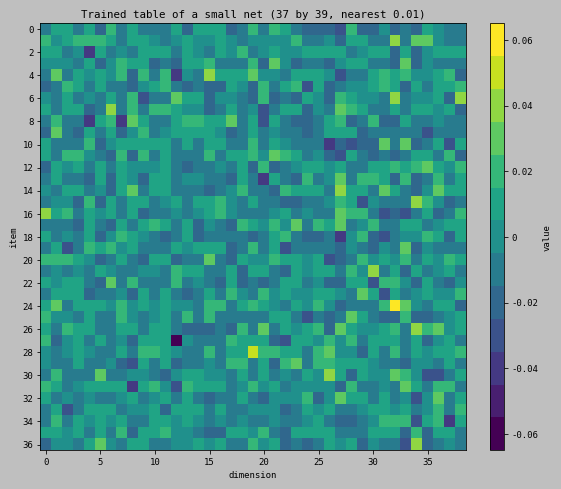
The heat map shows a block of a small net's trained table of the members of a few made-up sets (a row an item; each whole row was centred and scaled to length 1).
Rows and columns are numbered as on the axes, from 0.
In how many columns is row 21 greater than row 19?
21
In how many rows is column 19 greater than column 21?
15
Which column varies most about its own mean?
27
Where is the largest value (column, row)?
32, 24
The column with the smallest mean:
12
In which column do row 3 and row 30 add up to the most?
33
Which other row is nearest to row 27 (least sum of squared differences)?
35
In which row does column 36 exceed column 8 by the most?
31
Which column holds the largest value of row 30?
26
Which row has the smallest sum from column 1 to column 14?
29
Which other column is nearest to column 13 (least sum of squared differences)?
14
